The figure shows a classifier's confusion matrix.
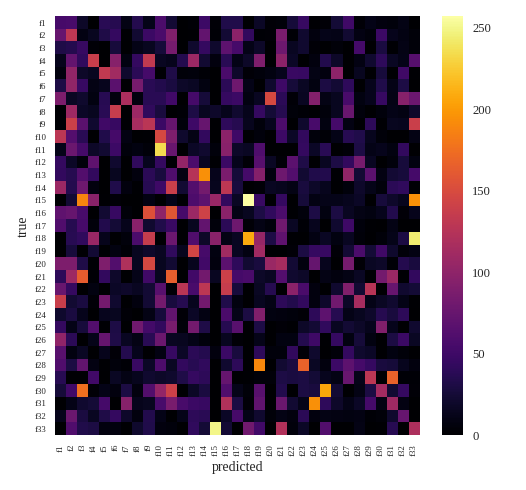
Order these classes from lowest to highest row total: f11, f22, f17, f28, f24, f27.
f27, f24, f17, f11, f28, f22
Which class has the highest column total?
f16
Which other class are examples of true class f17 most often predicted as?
f8
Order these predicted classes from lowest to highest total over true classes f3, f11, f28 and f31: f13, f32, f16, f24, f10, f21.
f32, f13, f21, f24, f16, f10
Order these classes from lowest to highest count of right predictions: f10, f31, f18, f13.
f31, f13, f10, f18
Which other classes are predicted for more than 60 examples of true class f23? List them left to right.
f1, f5, f10, f14, f26, f28
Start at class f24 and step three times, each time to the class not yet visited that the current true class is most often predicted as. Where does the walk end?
f14
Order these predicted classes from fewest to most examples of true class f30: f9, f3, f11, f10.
f9, f10, f11, f3
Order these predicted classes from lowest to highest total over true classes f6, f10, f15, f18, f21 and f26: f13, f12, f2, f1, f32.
f12, f32, f13, f1, f2
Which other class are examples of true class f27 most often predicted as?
f1
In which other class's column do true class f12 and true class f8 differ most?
f6
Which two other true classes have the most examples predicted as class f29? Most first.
f22, f13
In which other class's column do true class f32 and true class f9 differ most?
f33
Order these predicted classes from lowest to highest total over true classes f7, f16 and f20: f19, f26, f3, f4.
f4, f26, f19, f3
